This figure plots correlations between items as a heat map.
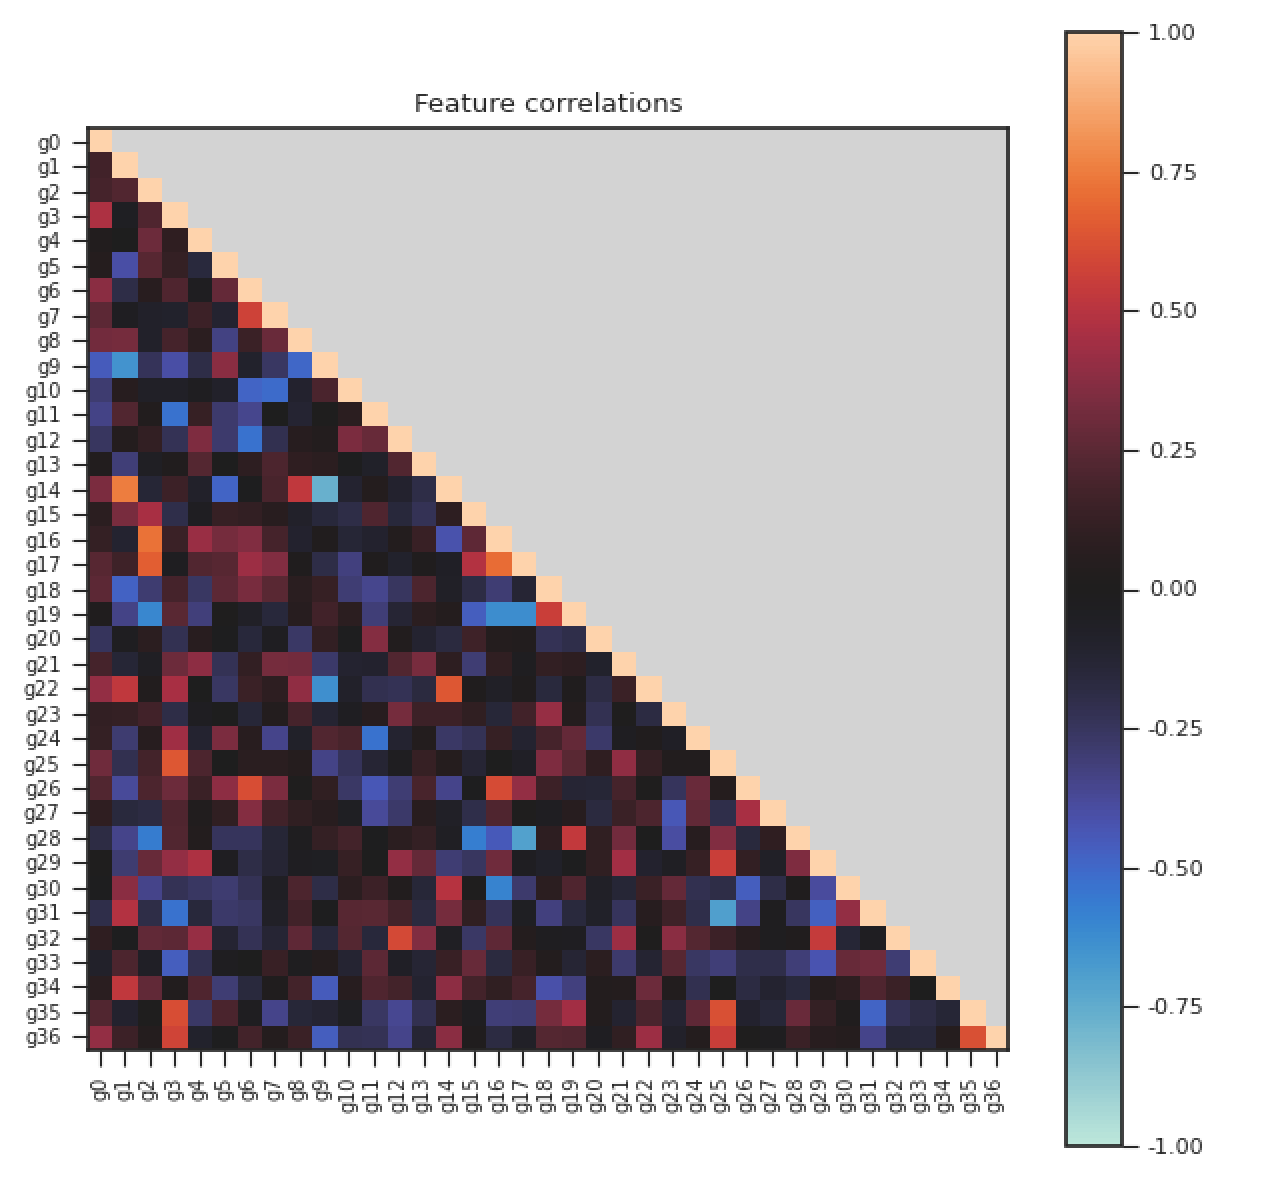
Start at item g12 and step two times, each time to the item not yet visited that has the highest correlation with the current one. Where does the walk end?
g29
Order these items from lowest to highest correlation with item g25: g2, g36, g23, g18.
g23, g2, g18, g36
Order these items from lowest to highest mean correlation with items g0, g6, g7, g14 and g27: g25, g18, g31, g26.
g31, g25, g18, g26
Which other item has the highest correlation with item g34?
g1
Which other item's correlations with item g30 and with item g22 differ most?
g3
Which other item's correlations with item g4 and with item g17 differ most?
g28
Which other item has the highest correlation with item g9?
g5
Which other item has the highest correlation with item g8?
g14
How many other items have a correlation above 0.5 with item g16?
3
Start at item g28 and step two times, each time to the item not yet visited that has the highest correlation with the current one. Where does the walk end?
g18
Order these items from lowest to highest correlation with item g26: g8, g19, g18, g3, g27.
g19, g8, g18, g3, g27
